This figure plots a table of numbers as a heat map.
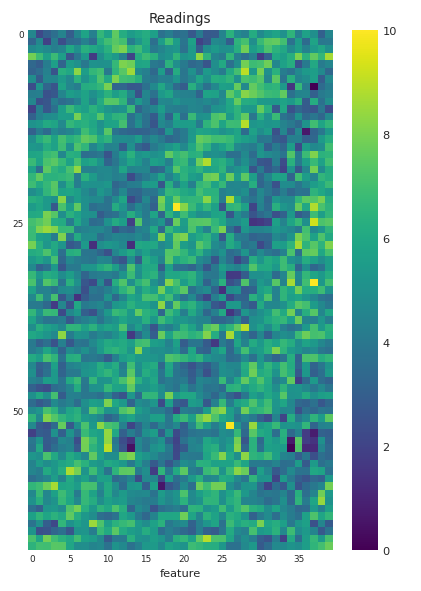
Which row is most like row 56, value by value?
50
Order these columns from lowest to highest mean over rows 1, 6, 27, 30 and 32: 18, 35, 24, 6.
24, 6, 35, 18
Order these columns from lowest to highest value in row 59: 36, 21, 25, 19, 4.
36, 19, 4, 21, 25
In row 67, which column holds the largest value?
23
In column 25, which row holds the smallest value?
34
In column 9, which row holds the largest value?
52
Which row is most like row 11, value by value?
63
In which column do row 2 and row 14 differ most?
22
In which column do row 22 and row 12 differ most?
28
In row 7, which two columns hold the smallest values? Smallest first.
37, 34
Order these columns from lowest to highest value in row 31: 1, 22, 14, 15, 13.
1, 22, 14, 15, 13
